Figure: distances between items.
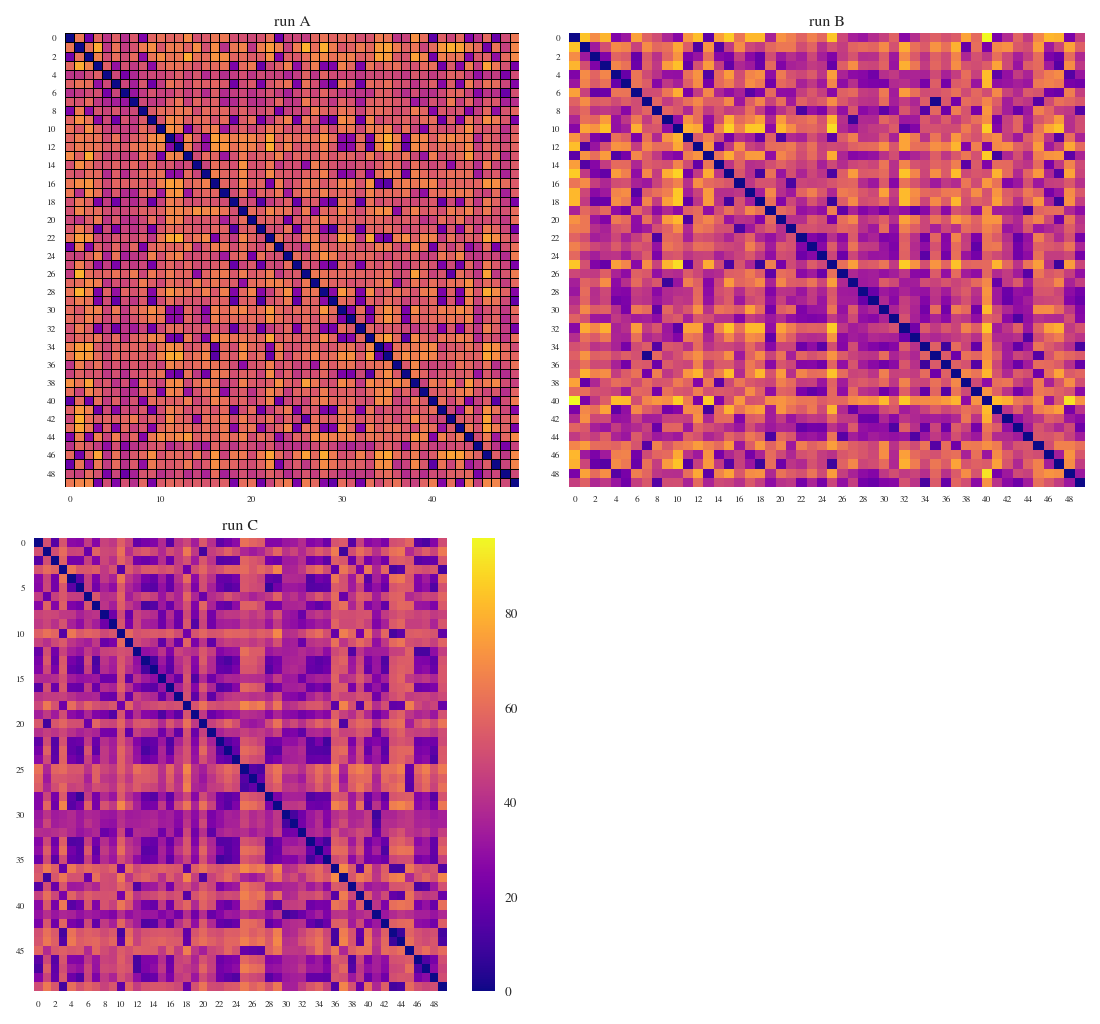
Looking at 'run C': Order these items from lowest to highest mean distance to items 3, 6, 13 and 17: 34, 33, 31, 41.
41, 31, 33, 34
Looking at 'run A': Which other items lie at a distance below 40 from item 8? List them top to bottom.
0, 2, 23, 40, 44, 47
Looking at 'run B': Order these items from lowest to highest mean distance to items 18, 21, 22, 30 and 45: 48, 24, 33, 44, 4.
24, 44, 33, 4, 48
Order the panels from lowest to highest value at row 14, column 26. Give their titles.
run A, run B, run C
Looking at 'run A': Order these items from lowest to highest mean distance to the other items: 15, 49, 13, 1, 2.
49, 15, 13, 2, 1
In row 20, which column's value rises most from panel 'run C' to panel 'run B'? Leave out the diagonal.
37
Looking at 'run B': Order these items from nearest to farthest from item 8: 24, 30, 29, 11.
30, 24, 29, 11
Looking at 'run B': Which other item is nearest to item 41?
13
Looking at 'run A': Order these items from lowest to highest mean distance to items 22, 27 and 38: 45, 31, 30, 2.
45, 31, 30, 2
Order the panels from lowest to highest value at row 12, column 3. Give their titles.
run C, run B, run A
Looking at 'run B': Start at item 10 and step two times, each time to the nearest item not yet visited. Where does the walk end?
33
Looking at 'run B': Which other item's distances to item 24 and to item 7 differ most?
35
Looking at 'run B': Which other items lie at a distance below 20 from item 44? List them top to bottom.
19, 26, 33
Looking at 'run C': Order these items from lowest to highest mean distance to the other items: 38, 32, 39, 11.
32, 38, 11, 39
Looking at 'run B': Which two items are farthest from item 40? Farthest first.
0, 48
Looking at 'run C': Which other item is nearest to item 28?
5
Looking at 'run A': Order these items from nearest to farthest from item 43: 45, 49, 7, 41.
49, 41, 7, 45
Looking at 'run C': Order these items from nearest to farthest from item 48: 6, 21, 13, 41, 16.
13, 16, 41, 21, 6
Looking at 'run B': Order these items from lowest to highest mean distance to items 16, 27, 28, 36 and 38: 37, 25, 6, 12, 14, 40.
14, 6, 37, 12, 25, 40
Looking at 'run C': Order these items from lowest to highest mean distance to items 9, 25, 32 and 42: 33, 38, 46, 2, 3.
33, 2, 46, 38, 3
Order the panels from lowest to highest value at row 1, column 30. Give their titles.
run C, run A, run B
